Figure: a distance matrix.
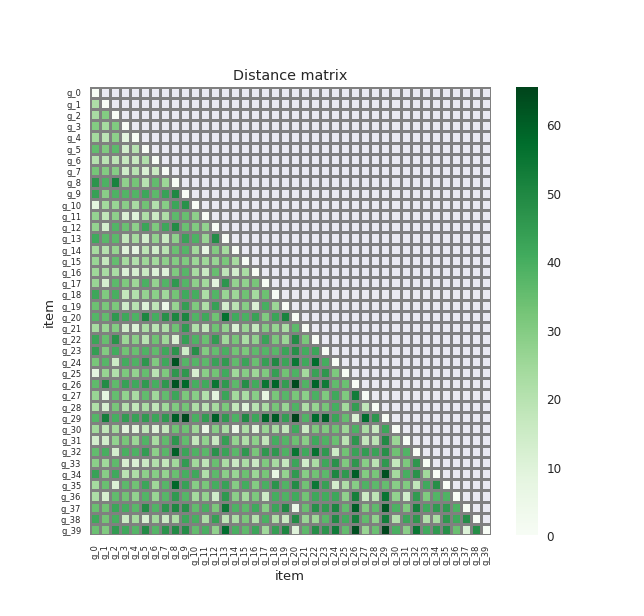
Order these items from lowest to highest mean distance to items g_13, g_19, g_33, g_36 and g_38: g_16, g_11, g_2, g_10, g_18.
g_16, g_11, g_18, g_10, g_2
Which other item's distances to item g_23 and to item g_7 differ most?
g_19
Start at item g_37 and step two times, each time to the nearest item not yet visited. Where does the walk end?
g_39
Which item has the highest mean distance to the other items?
g_29
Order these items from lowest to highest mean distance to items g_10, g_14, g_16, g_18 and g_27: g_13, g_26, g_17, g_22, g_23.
g_17, g_13, g_22, g_23, g_26
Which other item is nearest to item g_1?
g_27
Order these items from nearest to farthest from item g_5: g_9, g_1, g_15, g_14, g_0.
g_14, g_15, g_1, g_0, g_9
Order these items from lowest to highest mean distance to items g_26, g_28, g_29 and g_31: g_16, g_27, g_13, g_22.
g_16, g_27, g_13, g_22
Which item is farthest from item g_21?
g_9
